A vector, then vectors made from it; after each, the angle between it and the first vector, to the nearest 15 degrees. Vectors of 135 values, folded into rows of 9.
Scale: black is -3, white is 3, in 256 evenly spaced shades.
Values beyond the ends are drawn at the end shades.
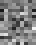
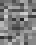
30 degrees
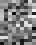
135 degrees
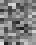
75 degrees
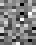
120 degrees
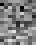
60 degrees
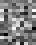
165 degrees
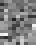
30 degrees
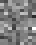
60 degrees
